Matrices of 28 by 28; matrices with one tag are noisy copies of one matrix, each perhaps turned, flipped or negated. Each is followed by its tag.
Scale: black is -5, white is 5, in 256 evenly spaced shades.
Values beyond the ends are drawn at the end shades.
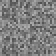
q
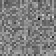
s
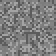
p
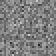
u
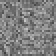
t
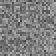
s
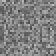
u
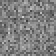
t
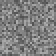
q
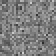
t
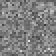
q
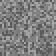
s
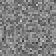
u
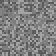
p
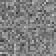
s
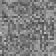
t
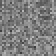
s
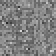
t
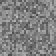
t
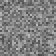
p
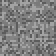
t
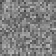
q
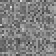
s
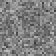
t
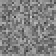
q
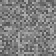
p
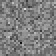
t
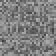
t
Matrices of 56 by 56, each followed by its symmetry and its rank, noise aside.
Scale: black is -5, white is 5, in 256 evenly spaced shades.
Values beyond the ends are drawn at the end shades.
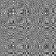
symmetric, rank two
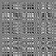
no symmetry, rank two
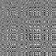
antisymmetric, rank two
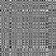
antisymmetric, rank two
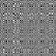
symmetric, rank two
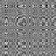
symmetric, rank two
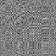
symmetric, rank three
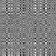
no symmetry, rank one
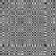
symmetric, rank two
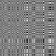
no symmetry, rank one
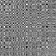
symmetric, rank two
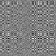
no symmetry, rank one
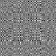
antisymmetric, rank two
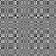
symmetric, rank one
